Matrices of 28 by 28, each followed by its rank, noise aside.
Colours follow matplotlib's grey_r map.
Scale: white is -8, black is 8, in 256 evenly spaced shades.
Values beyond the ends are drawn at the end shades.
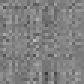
four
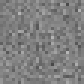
six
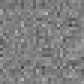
six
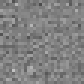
six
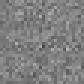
six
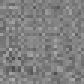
five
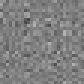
five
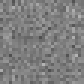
six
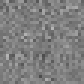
six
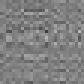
three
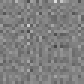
four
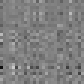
three
